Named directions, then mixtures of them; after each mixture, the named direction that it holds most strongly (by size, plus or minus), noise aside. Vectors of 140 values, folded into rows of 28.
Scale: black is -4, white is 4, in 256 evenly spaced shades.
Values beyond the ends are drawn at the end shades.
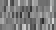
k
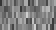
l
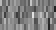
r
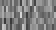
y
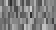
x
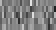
r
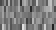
y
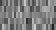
l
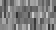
k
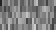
l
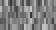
x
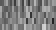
x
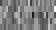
r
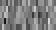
r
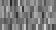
y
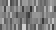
k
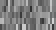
k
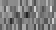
y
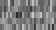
k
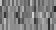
r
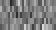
x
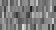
k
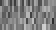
x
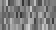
x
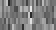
x
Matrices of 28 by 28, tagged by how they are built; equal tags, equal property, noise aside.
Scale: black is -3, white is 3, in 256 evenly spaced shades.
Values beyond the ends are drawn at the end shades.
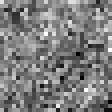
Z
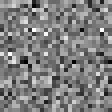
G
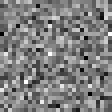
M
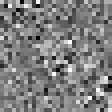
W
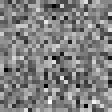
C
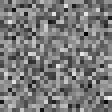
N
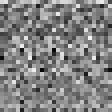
N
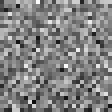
N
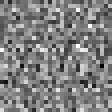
N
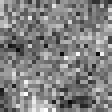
Z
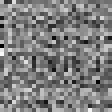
C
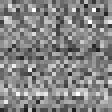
N
